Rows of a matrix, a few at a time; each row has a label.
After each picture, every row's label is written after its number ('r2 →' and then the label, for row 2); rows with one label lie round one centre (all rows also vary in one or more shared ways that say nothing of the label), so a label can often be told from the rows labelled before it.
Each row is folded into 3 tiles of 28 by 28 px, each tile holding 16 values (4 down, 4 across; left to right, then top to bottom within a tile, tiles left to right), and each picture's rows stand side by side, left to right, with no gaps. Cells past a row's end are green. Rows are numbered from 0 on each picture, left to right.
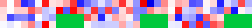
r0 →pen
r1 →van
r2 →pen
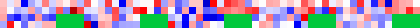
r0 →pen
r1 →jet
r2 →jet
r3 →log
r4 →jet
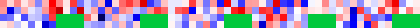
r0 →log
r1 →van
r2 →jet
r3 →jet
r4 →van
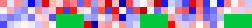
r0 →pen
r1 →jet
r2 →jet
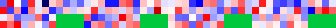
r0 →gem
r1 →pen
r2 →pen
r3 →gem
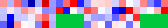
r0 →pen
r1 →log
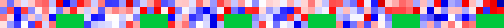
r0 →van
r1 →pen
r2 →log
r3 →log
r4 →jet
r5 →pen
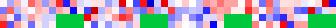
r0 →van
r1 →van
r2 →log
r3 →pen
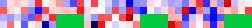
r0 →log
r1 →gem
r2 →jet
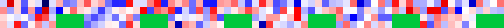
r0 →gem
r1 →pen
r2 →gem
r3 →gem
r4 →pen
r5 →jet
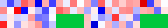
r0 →jet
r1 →van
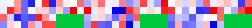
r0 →pen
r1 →log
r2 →log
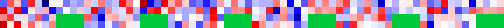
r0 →gem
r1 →van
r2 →gem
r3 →jet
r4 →gem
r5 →jet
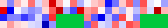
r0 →log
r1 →pen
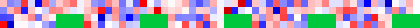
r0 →jet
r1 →jet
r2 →pen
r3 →jet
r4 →pen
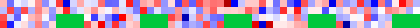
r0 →van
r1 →pen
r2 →van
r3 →gem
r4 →jet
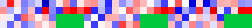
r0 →gem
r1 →gem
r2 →gem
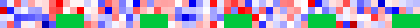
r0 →log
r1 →jet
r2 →pen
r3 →van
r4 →gem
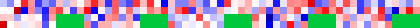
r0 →jet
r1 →gem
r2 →jet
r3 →van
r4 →gem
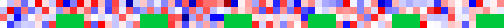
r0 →van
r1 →gem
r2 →van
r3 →gem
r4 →gem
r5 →jet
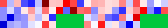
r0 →pen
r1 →log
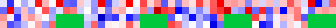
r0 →van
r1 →pen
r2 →log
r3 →van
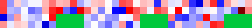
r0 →log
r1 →log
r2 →pen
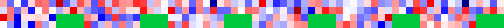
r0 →van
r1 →van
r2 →gem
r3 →gem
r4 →log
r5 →gem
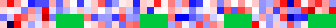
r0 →gem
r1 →pen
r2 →pen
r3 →jet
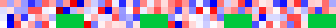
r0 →pen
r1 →jet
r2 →gem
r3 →pen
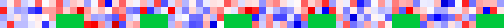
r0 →log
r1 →pen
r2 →log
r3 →log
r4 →pen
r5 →pen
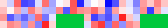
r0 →pen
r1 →pen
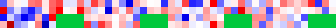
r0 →log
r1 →gem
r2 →pen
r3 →van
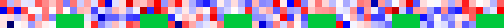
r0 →van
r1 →pen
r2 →gem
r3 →jet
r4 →jet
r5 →log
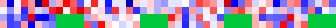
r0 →jet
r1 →gem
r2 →van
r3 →pen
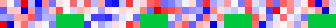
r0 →jet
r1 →pen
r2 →log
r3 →van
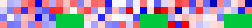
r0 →jet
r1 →gem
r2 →gem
